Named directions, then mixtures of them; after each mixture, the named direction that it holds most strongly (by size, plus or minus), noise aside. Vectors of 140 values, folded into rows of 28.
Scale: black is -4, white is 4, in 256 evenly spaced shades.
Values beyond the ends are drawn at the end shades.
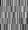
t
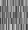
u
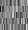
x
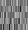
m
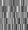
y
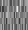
y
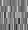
y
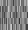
u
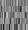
m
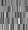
m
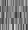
u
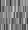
x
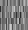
u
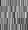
t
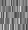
m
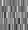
y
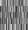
u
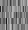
x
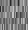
x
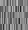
m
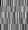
t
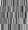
t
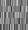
m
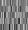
m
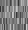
x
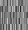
u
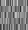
m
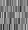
m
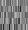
m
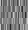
t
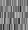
m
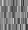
y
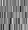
m
